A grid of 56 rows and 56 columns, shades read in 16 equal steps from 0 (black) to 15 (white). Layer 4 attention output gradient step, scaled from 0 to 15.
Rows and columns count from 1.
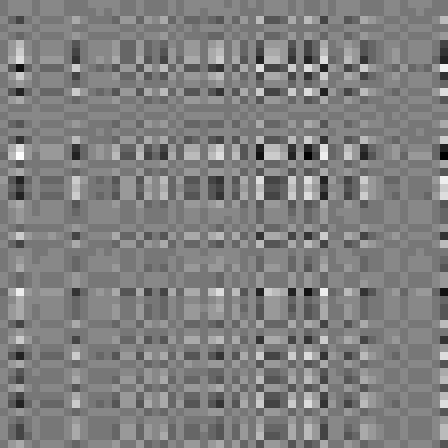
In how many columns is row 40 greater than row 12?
30
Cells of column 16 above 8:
14
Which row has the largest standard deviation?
20
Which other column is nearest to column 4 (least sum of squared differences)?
50
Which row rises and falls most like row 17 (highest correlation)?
2
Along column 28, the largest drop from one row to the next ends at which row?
9
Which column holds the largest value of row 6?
3
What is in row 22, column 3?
10
